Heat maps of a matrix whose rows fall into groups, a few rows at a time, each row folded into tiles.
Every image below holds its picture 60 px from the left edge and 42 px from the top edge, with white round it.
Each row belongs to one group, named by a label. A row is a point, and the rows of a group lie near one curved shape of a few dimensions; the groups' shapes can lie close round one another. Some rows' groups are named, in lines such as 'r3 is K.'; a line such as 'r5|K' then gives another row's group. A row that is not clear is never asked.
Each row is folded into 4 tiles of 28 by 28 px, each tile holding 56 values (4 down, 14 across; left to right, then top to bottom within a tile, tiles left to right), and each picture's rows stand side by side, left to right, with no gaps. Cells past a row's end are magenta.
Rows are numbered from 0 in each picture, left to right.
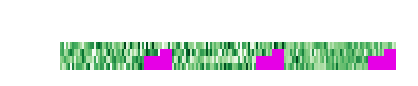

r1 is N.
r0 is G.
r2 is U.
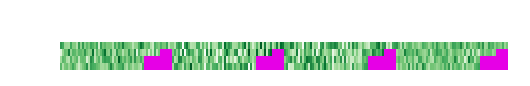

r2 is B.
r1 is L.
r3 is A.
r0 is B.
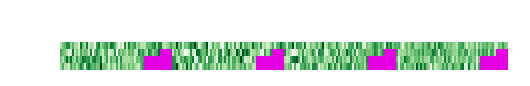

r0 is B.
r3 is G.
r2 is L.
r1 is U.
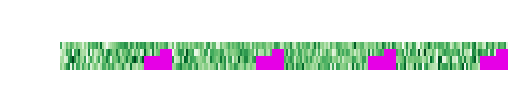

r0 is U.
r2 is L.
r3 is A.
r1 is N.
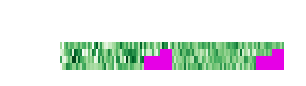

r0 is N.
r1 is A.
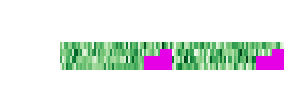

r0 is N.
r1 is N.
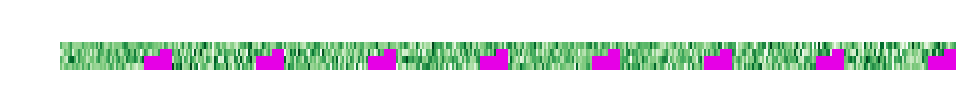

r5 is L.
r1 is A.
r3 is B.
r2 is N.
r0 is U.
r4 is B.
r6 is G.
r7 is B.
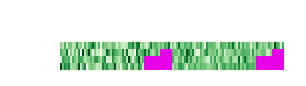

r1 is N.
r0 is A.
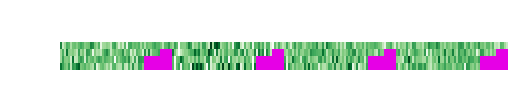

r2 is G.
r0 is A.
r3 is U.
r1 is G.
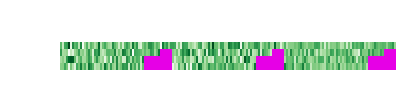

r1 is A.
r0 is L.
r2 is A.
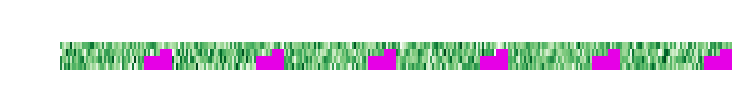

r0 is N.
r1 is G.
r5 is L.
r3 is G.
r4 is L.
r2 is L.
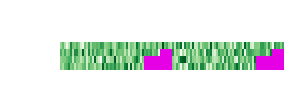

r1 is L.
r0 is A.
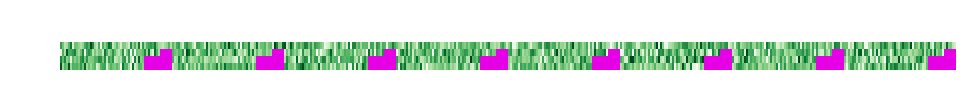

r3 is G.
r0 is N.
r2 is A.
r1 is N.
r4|G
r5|U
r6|N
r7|A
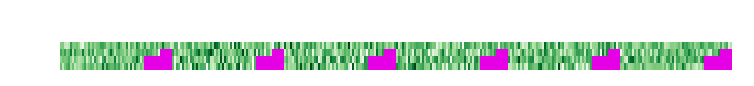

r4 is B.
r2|A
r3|A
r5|U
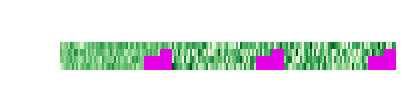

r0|A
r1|A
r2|B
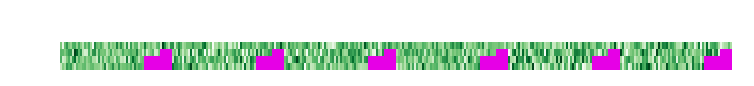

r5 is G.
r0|N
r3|A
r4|G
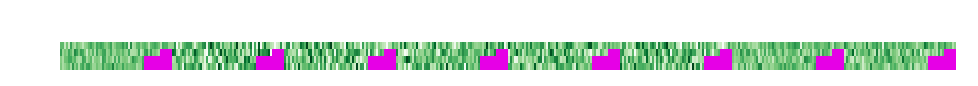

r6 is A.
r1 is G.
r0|A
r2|U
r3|L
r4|B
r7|B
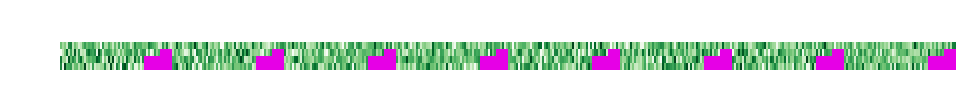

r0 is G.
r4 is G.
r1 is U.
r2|L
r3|B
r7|L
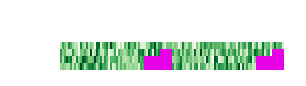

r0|B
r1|A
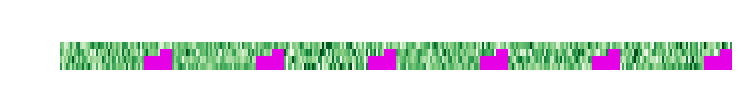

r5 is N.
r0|U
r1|N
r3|G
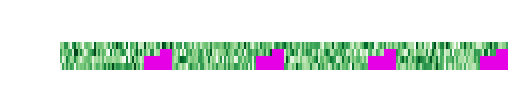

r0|N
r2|B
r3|B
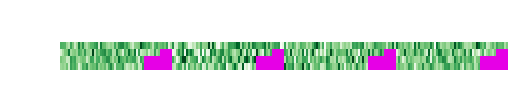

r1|U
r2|A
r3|B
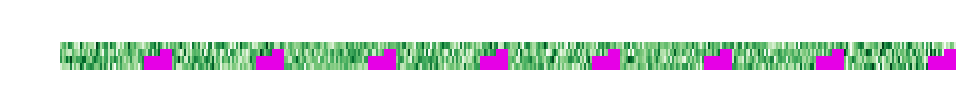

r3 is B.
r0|B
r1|B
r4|L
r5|L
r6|A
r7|G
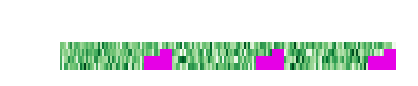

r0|G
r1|L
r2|N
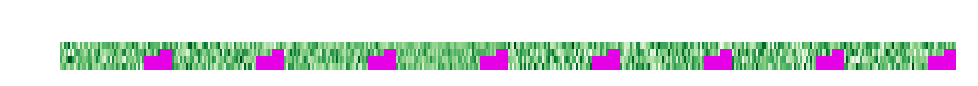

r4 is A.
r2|G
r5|U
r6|N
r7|B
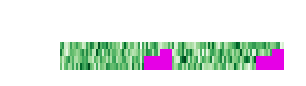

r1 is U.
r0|G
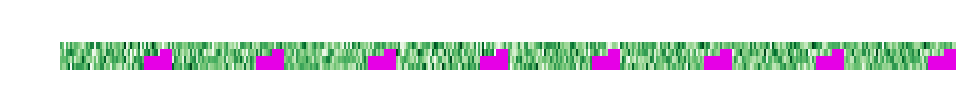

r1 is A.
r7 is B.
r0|G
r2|L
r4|U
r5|B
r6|B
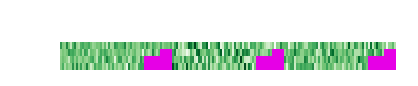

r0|A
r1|U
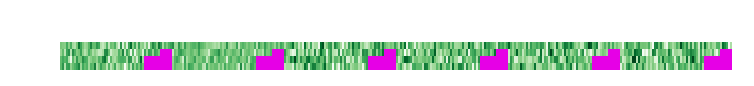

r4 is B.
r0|L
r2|B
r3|L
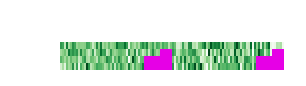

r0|A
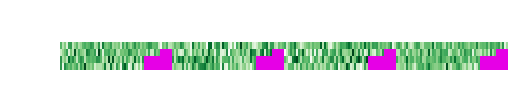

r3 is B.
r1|B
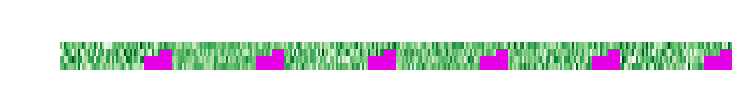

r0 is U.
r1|A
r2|L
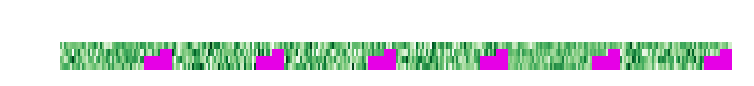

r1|G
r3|B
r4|A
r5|N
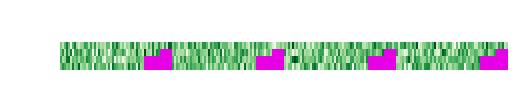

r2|L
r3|L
